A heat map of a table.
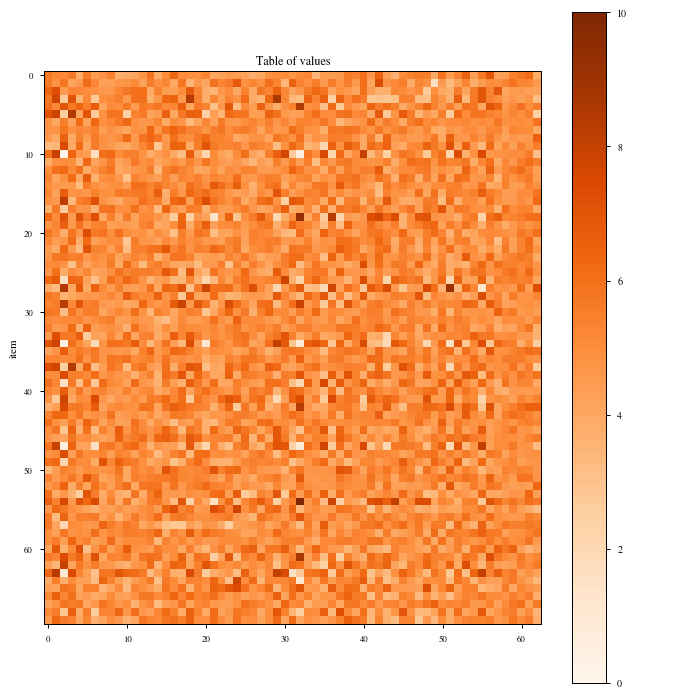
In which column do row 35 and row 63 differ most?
2
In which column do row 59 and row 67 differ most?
49
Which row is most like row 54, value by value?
18
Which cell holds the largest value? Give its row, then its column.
54, 32
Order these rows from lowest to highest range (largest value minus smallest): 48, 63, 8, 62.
8, 48, 62, 63
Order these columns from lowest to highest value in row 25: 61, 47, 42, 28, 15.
28, 47, 42, 61, 15
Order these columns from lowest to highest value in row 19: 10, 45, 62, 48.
45, 10, 62, 48
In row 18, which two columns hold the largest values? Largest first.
32, 36
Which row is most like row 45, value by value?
68
